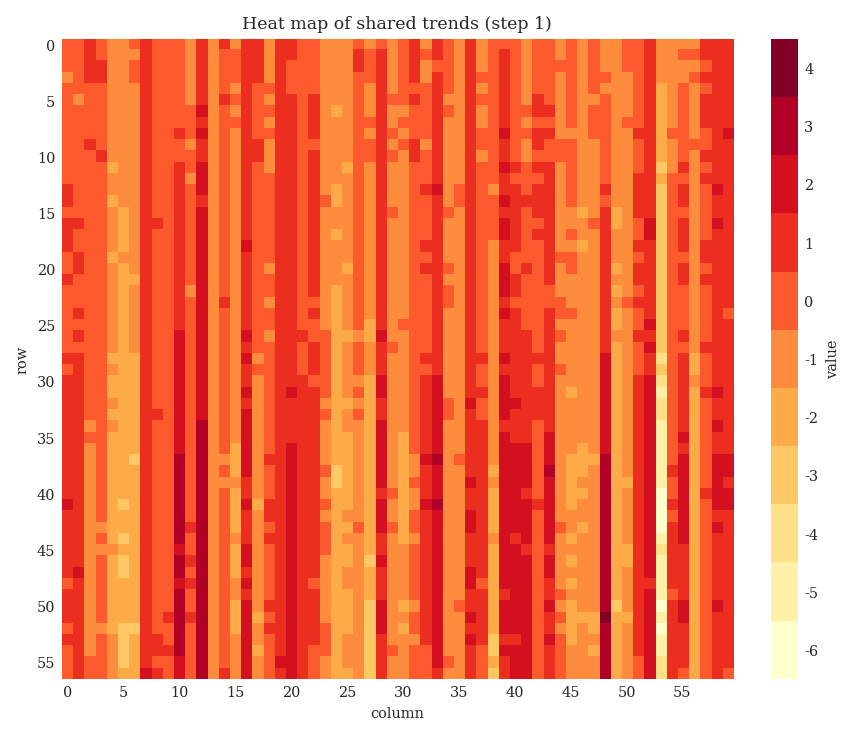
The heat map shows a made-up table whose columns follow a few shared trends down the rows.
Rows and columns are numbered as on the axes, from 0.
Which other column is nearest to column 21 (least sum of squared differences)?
1
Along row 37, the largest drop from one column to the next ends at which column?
53
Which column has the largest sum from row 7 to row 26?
12
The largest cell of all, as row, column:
51, 48
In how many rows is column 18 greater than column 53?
53
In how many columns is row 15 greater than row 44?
17
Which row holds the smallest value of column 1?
5
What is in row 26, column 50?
-1
